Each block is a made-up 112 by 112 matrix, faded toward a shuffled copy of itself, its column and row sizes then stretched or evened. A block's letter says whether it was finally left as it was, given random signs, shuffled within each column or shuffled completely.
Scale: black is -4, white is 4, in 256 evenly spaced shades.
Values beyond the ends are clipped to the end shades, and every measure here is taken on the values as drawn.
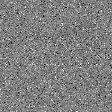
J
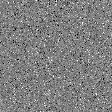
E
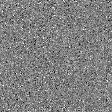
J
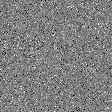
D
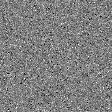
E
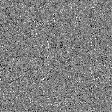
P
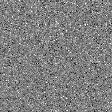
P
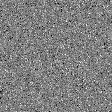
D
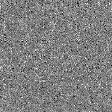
P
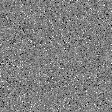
J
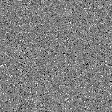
P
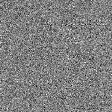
P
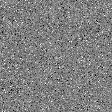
E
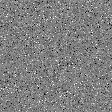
D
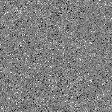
P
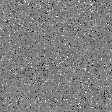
J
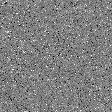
D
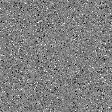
J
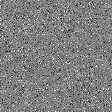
J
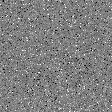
D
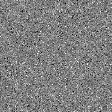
P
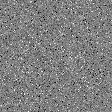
D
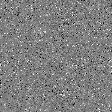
J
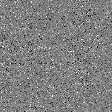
P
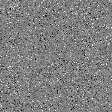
E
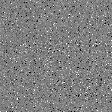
P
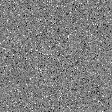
E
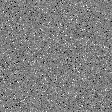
D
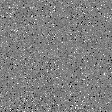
J
